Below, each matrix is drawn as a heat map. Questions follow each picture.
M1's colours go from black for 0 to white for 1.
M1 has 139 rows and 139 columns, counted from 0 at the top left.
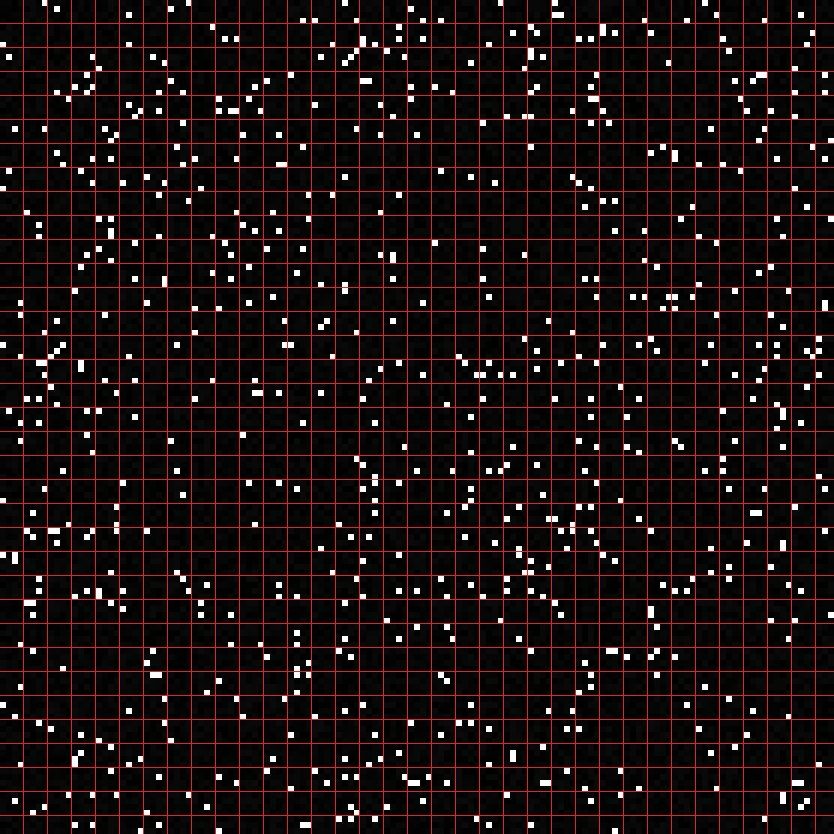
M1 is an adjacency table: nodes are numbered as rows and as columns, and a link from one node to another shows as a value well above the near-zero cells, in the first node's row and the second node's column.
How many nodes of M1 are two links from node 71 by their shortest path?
5
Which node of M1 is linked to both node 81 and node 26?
node 137
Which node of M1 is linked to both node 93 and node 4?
node 88
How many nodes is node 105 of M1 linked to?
1
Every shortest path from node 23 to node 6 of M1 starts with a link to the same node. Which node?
node 18
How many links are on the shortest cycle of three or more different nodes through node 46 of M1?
3
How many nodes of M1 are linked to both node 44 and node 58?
1
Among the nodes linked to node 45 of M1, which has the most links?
node 49
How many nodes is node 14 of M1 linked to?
7
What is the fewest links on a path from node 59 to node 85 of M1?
3
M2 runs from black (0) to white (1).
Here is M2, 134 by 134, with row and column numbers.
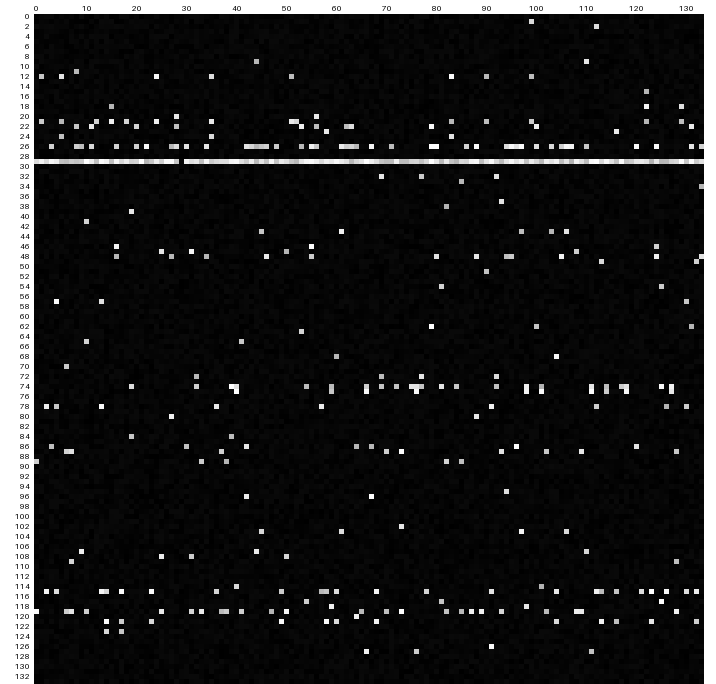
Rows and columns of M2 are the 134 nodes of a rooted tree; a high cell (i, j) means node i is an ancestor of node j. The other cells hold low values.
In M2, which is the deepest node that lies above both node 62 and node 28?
22
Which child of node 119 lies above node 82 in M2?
89
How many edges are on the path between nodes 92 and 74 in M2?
3
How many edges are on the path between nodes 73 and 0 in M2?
5
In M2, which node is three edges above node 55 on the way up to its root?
26
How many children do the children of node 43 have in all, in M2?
4
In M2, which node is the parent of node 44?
9
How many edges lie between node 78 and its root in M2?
2
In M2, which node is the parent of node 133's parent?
48
